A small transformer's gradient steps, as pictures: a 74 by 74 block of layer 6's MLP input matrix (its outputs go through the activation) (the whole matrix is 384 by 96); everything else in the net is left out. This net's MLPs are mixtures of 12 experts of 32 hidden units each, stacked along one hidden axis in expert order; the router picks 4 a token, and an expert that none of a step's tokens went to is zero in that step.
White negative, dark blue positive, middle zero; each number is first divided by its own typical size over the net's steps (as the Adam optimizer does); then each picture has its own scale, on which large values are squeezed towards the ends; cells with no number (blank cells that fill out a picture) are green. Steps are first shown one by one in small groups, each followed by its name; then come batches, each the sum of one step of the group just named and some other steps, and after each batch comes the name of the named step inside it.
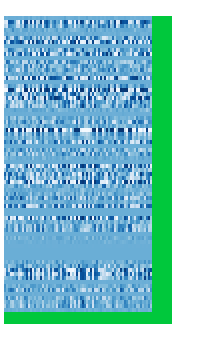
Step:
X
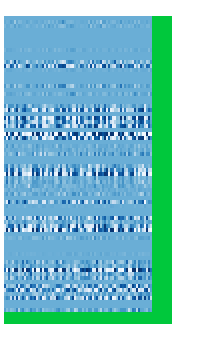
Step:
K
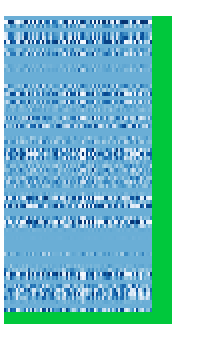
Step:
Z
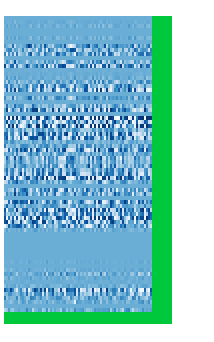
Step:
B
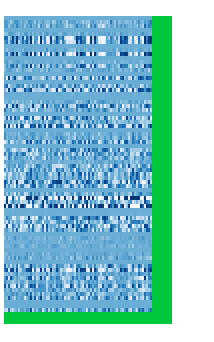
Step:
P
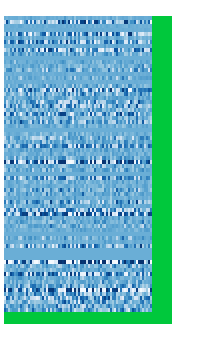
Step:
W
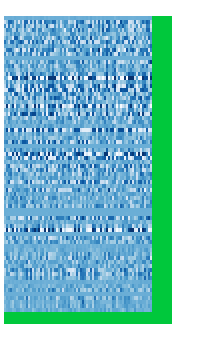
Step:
X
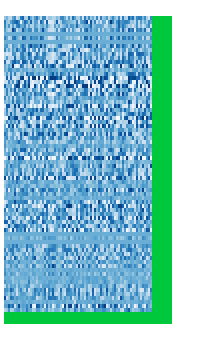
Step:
B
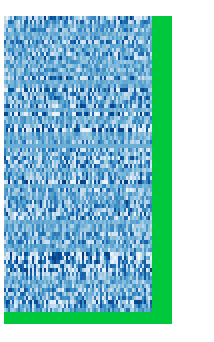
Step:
X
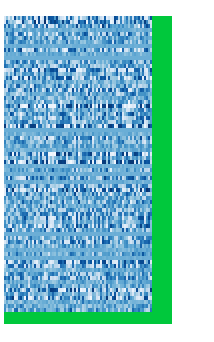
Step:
W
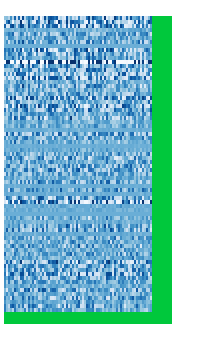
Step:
K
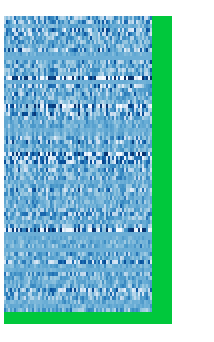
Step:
W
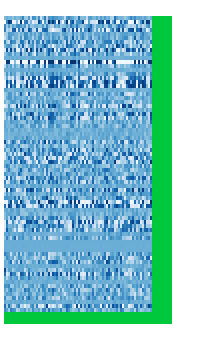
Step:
Z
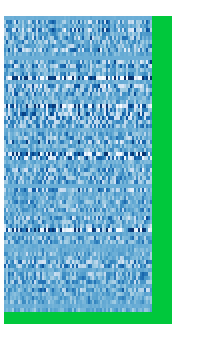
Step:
B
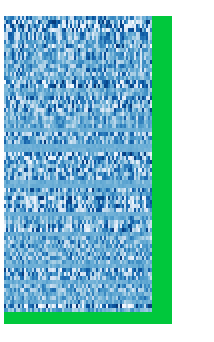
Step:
K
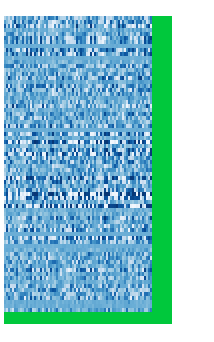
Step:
P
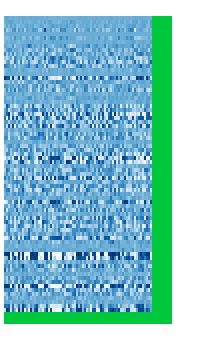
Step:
B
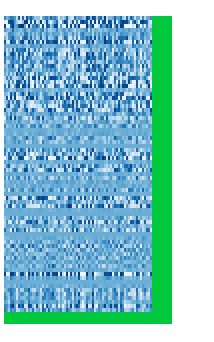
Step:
Z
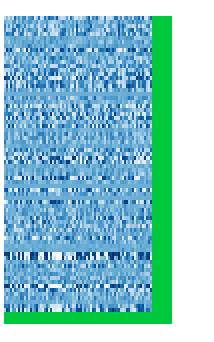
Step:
B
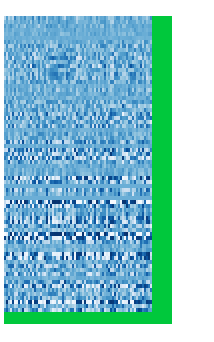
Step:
B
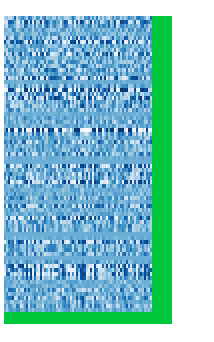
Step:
X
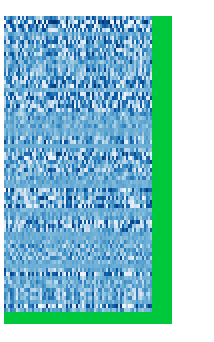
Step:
Z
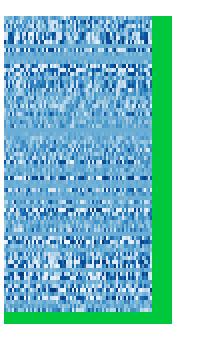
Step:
W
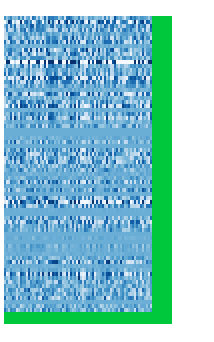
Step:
Z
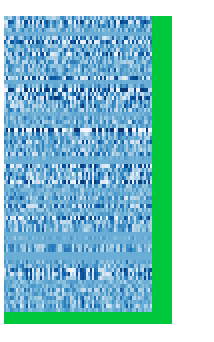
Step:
X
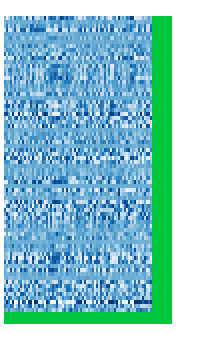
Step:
B
